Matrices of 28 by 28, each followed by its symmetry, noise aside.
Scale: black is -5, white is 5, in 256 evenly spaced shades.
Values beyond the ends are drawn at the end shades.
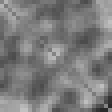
symmetric.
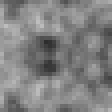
mirrored top to bottom.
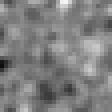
antisymmetric.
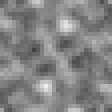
same after a half turn.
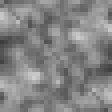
same after a half turn.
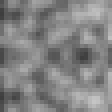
mirrored top to bottom.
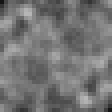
same after a half turn.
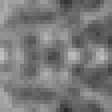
mirrored top to bottom.
